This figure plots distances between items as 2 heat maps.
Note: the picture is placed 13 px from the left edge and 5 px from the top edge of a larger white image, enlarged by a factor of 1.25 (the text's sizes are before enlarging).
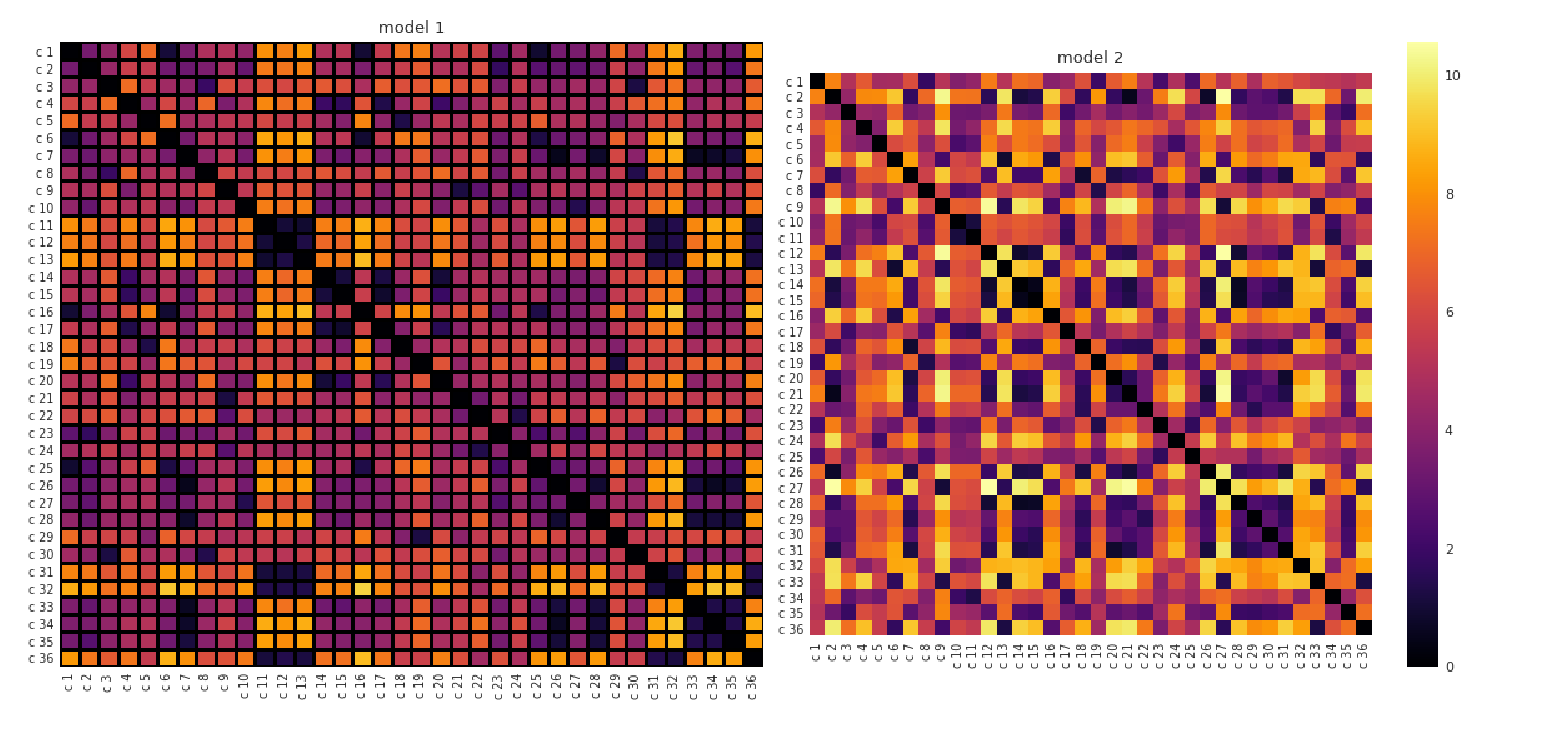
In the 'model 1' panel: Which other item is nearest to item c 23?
c 2
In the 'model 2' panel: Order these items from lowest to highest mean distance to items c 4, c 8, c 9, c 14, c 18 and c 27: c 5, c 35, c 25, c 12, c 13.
c 25, c 35, c 5, c 13, c 12
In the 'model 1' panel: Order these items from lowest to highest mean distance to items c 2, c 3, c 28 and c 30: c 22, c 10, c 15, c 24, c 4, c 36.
c 10, c 15, c 24, c 4, c 22, c 36
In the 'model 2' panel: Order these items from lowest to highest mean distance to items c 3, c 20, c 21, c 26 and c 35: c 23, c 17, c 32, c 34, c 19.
c 17, c 34, c 23, c 19, c 32
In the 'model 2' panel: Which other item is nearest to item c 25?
c 23
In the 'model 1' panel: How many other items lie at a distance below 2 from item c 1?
3
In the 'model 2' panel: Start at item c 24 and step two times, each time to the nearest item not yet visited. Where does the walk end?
c 10
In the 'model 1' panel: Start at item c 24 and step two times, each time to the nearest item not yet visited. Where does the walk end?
c 9
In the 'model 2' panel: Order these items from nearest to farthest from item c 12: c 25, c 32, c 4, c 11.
c 25, c 11, c 4, c 32
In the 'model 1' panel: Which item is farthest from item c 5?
c 16
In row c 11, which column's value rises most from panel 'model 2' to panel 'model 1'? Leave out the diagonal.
c 34
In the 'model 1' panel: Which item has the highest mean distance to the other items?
c 32
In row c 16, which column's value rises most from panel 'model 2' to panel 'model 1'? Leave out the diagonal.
c 13
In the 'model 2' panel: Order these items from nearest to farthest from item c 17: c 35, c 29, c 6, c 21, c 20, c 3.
c 3, c 35, c 29, c 20, c 21, c 6
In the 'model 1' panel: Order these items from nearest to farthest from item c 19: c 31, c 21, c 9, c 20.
c 21, c 9, c 31, c 20
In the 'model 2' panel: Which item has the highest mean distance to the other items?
c 32
